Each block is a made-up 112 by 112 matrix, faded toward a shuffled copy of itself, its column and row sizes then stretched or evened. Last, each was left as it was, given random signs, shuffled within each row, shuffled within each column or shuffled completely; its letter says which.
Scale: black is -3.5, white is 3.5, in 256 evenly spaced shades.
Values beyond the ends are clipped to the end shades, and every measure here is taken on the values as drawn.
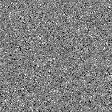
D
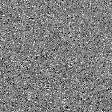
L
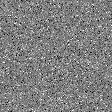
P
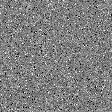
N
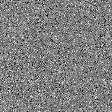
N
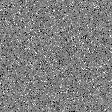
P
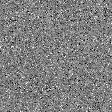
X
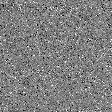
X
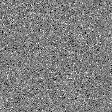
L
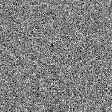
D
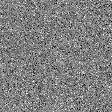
N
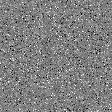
X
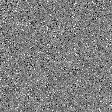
N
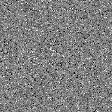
D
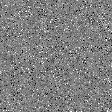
D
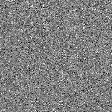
D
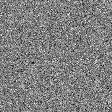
P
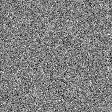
P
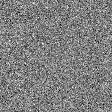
N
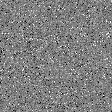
X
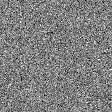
N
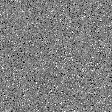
N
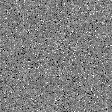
N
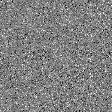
L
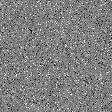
P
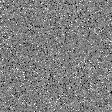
P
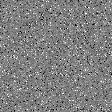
D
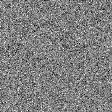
N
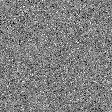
P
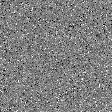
N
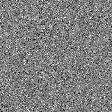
D
